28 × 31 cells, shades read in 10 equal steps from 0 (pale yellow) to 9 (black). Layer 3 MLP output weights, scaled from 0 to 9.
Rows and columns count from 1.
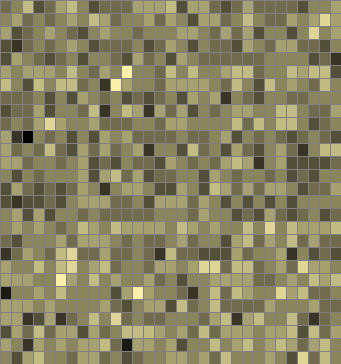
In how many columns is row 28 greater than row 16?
7
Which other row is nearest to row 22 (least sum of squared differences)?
2
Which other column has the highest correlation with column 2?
14
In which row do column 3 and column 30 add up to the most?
11
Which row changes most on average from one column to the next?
12
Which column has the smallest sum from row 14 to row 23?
20
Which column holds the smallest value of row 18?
25
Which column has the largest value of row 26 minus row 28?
28
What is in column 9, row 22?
2
